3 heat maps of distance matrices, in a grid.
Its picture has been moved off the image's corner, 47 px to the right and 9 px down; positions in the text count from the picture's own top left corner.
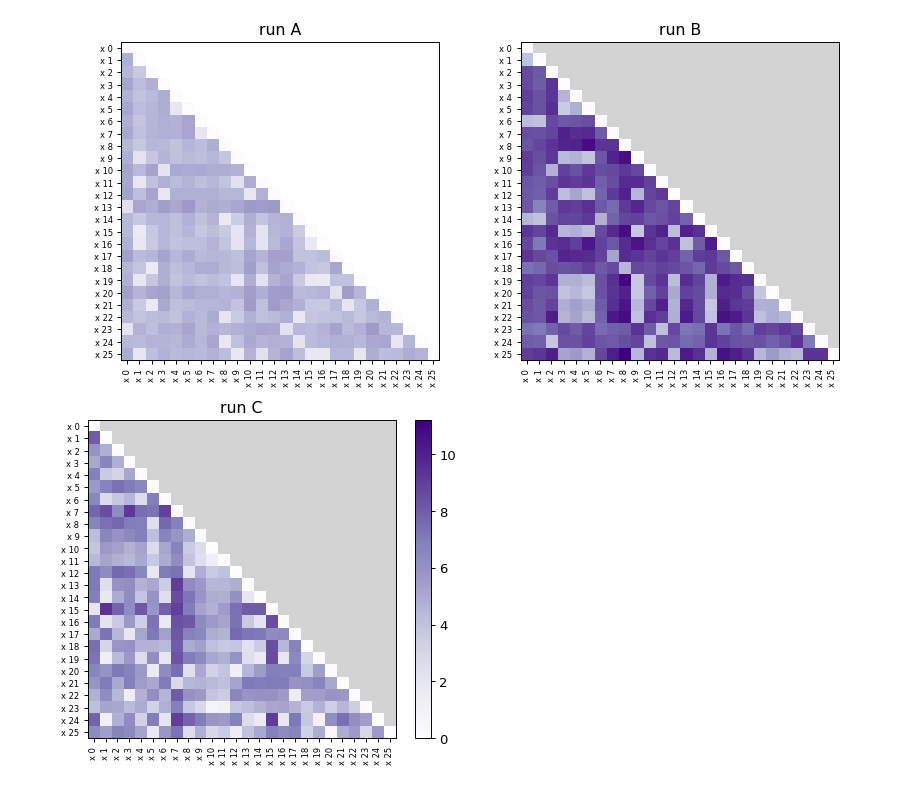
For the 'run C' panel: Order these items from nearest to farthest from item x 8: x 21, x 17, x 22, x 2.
x 21, x 22, x 17, x 2
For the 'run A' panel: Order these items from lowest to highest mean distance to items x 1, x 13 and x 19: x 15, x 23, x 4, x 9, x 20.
x 15, x 9, x 23, x 4, x 20
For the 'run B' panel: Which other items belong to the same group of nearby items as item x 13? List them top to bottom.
x 16
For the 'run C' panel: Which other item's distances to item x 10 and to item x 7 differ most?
x 23
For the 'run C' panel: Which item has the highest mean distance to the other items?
x 7
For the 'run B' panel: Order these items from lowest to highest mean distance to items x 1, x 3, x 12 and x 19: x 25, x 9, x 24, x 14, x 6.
x 9, x 25, x 6, x 14, x 24
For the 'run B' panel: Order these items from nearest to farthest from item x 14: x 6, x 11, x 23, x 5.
x 6, x 23, x 11, x 5
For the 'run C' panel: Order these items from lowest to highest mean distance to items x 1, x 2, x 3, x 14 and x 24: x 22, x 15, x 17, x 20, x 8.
x 22, x 17, x 20, x 8, x 15
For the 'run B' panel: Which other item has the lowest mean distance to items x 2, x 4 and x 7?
x 24
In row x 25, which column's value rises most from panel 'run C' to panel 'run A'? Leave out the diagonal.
x 20
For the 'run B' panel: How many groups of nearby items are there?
7
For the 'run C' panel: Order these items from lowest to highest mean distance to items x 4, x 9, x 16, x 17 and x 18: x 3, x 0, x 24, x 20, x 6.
x 6, x 24, x 3, x 20, x 0
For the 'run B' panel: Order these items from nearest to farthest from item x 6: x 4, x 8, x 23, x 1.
x 1, x 23, x 4, x 8
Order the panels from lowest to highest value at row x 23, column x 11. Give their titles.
run C, run B, run A
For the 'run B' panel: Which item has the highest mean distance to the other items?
x 8
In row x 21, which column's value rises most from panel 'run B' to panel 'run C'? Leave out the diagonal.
x 15
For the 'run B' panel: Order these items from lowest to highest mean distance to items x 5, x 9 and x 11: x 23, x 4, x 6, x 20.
x 20, x 4, x 23, x 6
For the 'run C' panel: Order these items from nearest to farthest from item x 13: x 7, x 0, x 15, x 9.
x 9, x 0, x 15, x 7
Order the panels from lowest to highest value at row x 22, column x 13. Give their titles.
run A, run C, run B
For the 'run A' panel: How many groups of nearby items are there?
8
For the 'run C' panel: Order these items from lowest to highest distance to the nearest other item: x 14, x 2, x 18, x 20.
x 20, x 14, x 18, x 2
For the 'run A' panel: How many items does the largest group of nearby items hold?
7
